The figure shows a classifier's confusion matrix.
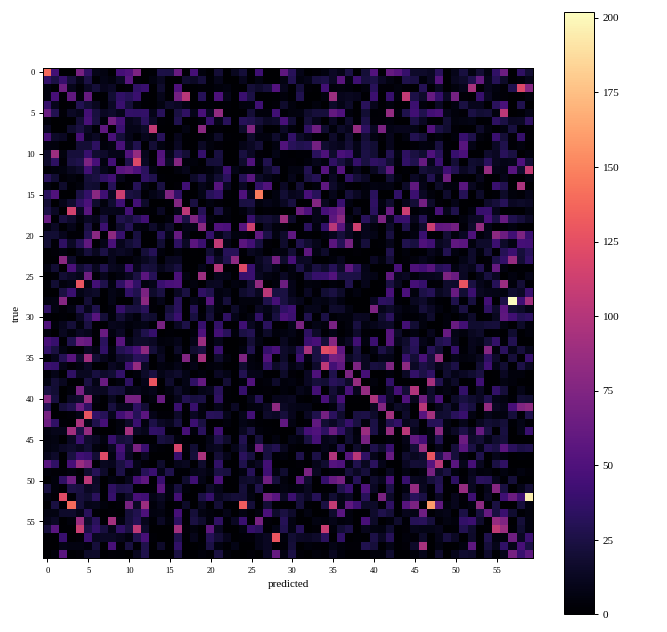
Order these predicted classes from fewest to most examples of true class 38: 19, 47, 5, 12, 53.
12, 5, 53, 19, 47
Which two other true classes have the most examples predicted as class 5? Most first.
42, 50
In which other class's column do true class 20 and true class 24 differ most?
21
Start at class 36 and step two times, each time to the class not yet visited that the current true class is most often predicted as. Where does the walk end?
35
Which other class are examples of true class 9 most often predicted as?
33
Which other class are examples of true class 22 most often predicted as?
32
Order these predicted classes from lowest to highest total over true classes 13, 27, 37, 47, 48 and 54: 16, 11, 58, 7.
58, 11, 16, 7
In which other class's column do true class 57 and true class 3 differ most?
28
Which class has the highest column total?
5
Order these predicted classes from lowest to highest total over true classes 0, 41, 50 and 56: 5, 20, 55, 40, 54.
20, 40, 54, 55, 5
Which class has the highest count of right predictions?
0
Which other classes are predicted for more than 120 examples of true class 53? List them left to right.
3, 24, 47
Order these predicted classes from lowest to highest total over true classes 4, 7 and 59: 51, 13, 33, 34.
34, 51, 33, 13
